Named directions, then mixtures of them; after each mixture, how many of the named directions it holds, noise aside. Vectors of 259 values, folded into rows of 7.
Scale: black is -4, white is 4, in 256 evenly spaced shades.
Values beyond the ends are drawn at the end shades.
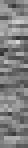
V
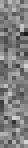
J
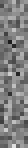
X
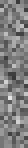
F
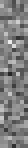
two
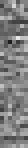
three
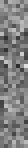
three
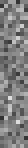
two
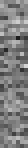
two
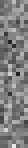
one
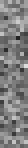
two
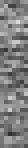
two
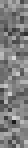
three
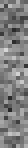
three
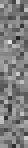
two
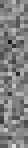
one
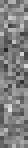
four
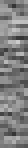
one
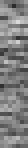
one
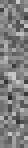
one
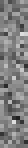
two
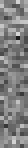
three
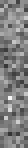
three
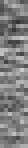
one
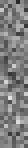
one
